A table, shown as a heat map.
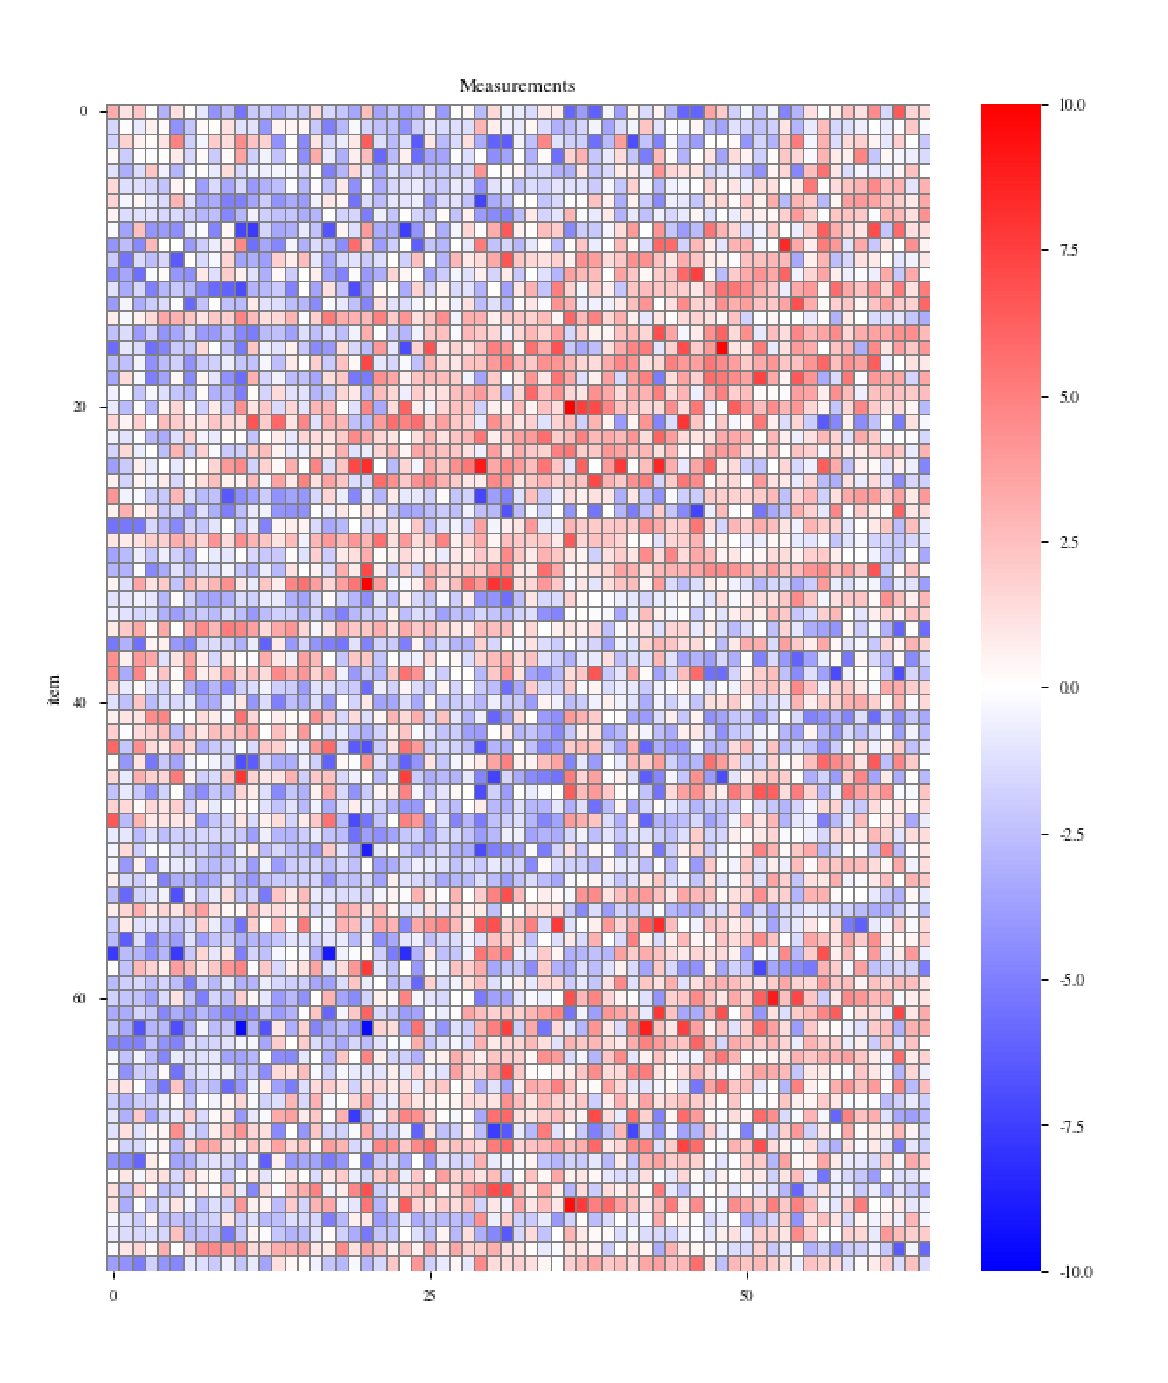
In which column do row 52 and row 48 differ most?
17
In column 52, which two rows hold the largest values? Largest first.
60, 46
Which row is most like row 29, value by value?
14
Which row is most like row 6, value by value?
26
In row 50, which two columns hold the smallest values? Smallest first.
20, 29
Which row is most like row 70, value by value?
25
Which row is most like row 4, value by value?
75
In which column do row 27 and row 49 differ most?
46
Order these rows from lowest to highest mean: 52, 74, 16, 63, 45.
52, 45, 63, 16, 74
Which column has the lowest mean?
1
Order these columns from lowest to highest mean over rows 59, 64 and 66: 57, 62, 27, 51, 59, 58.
51, 27, 59, 57, 58, 62
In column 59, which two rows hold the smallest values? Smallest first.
55, 21
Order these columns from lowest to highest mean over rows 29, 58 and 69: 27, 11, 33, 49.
33, 49, 27, 11
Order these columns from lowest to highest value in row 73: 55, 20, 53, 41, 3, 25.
53, 55, 3, 41, 25, 20
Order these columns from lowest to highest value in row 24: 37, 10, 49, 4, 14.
4, 49, 14, 10, 37
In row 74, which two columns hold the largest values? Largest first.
36, 37
